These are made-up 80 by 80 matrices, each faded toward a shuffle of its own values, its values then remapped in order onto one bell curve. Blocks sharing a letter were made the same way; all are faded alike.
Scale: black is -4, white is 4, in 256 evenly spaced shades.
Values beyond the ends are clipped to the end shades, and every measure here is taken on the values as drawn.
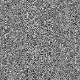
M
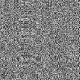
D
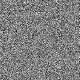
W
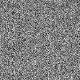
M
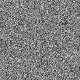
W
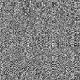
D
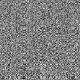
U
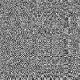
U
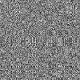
D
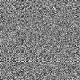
U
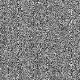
M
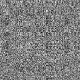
D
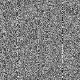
M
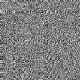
U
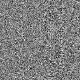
W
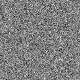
W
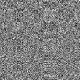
D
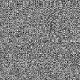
D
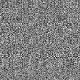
U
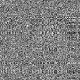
U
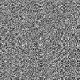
D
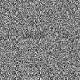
D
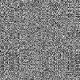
D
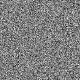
W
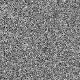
W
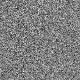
W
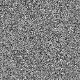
W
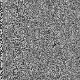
M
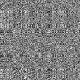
U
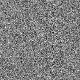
W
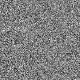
W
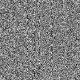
M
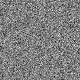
W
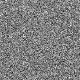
W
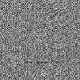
U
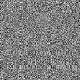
U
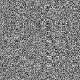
D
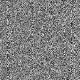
M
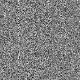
M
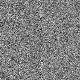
W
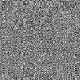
D
